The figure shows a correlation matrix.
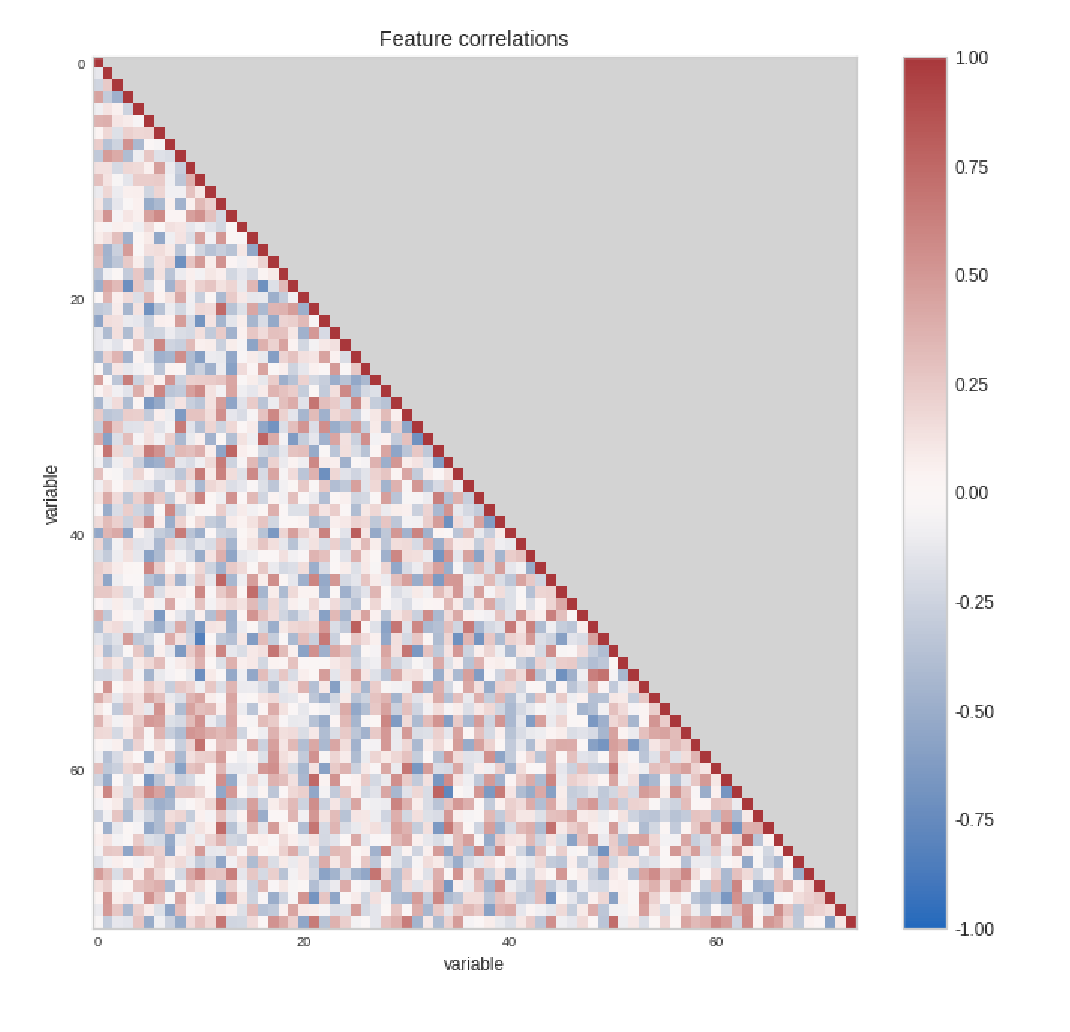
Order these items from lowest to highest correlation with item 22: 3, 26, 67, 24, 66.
67, 66, 3, 26, 24
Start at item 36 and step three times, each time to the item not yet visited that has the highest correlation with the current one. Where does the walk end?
40
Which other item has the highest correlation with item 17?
50
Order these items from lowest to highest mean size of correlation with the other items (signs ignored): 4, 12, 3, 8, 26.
4, 26, 3, 8, 12
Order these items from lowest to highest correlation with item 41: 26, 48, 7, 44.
48, 7, 26, 44
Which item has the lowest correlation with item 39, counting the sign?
34
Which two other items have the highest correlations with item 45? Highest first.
15, 10
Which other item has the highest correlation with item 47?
44
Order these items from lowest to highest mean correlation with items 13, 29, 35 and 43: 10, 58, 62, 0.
0, 62, 58, 10
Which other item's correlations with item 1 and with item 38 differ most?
62
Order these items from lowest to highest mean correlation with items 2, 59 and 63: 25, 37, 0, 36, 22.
0, 22, 37, 36, 25
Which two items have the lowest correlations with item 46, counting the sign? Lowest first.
66, 52
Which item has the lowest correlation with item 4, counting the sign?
7
